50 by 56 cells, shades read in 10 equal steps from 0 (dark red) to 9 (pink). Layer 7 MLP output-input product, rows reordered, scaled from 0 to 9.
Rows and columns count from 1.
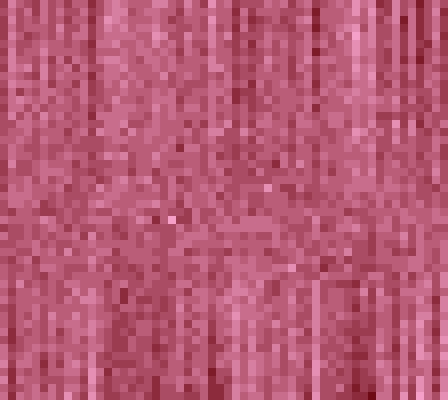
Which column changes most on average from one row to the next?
24
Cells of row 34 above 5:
14
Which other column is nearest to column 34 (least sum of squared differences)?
8
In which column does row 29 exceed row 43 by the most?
45
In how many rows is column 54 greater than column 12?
19
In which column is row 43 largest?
56
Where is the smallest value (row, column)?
50, 47
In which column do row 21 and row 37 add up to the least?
35
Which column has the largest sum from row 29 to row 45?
53
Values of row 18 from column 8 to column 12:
5 4 5 4 4
